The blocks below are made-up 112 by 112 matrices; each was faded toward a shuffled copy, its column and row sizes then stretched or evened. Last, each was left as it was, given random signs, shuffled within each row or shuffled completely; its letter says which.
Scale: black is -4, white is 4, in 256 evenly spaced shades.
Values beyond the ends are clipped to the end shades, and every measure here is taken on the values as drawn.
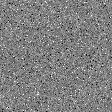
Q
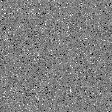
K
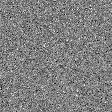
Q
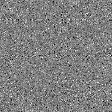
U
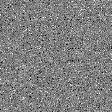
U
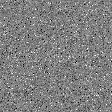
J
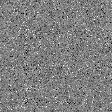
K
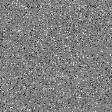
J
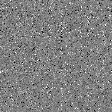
K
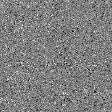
K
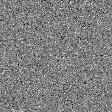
J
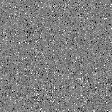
U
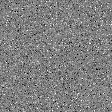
J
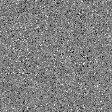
K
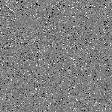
U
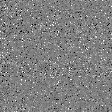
U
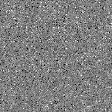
U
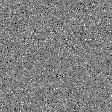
J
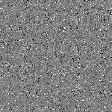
U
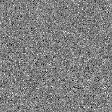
U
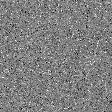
Q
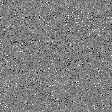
U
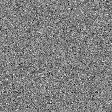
J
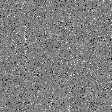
K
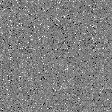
U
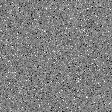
Q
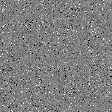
K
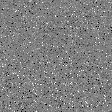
J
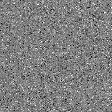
U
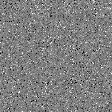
U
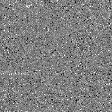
U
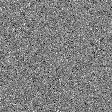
Q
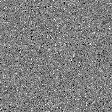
K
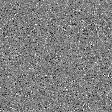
J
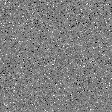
J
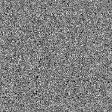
K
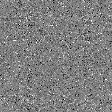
K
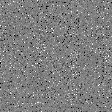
K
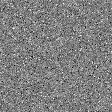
Q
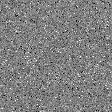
J
